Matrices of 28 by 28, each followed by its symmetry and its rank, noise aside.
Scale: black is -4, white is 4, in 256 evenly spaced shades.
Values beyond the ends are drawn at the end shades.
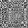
no symmetry, rank three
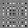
symmetric, rank one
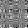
antisymmetric, rank two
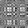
symmetric, rank one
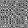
no symmetry, rank three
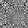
symmetric, rank three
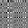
no symmetry, rank one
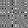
antisymmetric, rank two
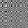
symmetric, rank one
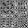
symmetric, rank three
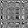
no symmetry, rank two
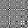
symmetric, rank two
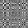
symmetric, rank one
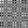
symmetric, rank one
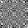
symmetric, rank two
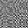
no symmetry, rank two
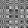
symmetric, rank one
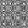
symmetric, rank two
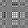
symmetric, rank one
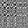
symmetric, rank two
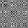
symmetric, rank two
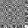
symmetric, rank two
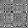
symmetric, rank two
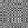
no symmetry, rank two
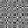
symmetric, rank two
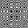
symmetric, rank one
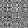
antisymmetric, rank two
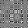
symmetric, rank two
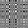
no symmetry, rank one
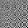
symmetric, rank two
